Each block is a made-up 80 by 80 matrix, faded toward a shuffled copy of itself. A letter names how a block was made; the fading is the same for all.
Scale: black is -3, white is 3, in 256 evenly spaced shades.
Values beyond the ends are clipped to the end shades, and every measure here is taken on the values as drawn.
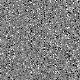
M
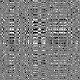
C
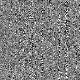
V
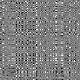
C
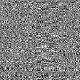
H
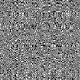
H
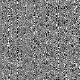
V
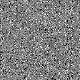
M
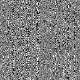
V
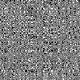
H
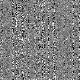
V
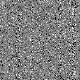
M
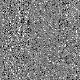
M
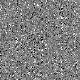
M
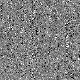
M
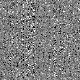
M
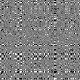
C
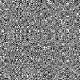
H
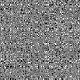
H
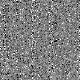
M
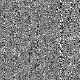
V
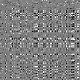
C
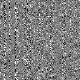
V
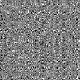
H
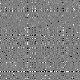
C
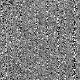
V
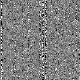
V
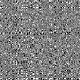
H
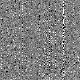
V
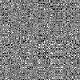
H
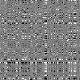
C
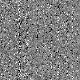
M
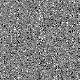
M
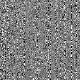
V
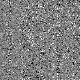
M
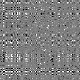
C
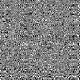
H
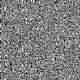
V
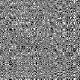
H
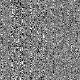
V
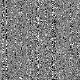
V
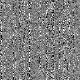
V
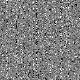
M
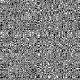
H
